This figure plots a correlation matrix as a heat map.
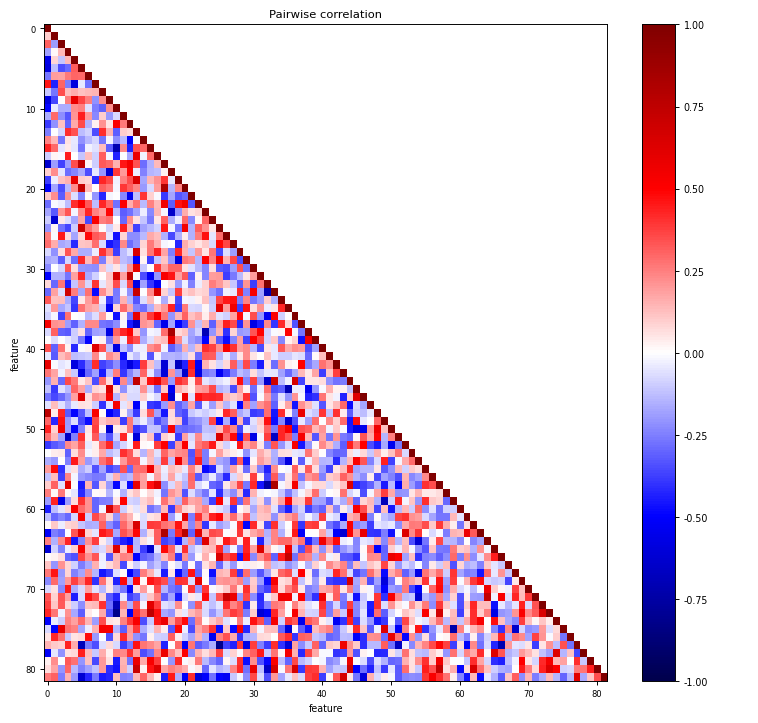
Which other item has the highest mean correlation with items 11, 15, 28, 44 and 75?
13
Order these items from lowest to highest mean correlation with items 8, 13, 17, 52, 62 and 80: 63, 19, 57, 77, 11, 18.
18, 77, 11, 57, 19, 63
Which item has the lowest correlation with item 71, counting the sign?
54
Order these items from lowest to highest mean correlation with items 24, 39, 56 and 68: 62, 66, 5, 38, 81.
5, 66, 62, 38, 81
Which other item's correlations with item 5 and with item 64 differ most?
17
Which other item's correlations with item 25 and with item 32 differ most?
49
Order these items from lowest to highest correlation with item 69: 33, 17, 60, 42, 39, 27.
42, 39, 60, 27, 17, 33
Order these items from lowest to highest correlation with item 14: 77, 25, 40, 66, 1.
66, 25, 40, 1, 77
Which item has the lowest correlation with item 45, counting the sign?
35
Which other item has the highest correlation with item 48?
0
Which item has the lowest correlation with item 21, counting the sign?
12
